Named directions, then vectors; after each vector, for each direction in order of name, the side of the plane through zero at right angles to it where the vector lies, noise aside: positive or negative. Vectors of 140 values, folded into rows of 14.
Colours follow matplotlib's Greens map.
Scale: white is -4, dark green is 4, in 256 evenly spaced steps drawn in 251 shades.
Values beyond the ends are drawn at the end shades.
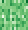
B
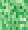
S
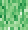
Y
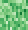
positive, positive, negative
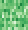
positive, negative, positive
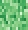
negative, negative, positive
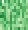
negative, positive, positive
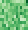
positive, positive, negative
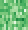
positive, negative, positive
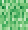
negative, positive, positive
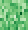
positive, positive, negative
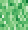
positive, positive, positive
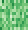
positive, negative, negative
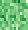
negative, negative, positive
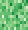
positive, positive, positive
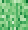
positive, positive, negative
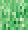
negative, positive, negative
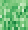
negative, positive, negative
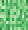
positive, negative, negative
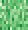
positive, negative, negative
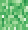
positive, positive, positive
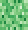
negative, negative, negative
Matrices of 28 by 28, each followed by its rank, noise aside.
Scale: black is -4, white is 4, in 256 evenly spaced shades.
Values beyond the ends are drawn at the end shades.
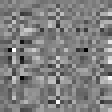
three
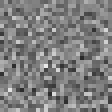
eight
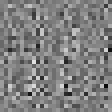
four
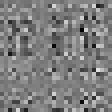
three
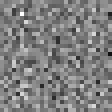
eight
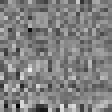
four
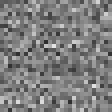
eight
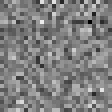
six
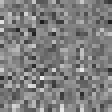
four
